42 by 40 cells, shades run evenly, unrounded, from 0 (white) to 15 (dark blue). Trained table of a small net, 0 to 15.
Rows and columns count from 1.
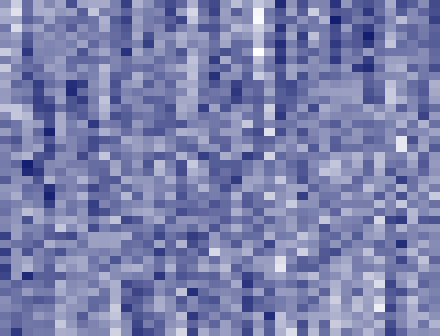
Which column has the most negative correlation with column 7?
36
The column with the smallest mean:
6
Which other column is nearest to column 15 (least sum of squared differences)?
30
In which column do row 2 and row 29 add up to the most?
20
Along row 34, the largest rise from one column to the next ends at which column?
27
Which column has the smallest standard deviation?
32
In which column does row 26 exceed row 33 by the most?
26
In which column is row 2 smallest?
24
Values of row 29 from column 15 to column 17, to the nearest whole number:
11 8 8
